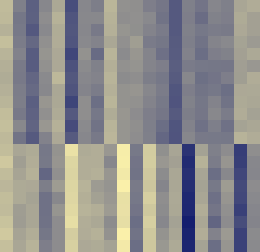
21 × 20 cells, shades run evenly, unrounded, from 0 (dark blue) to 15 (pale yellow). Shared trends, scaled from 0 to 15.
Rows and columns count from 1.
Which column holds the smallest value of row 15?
15
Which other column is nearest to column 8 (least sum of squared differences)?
16
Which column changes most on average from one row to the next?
6
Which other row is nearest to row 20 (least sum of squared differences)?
14
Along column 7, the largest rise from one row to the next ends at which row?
13
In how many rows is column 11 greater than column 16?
12
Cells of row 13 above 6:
18
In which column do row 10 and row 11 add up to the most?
1
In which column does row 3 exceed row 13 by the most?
19
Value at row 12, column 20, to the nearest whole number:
10
